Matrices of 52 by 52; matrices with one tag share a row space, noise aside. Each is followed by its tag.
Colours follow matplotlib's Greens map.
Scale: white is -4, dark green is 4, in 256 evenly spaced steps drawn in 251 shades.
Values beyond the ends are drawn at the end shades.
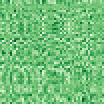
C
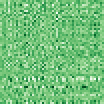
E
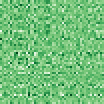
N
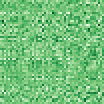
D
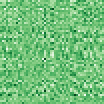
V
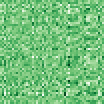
D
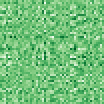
V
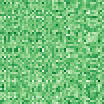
D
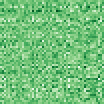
D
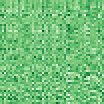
D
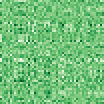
N
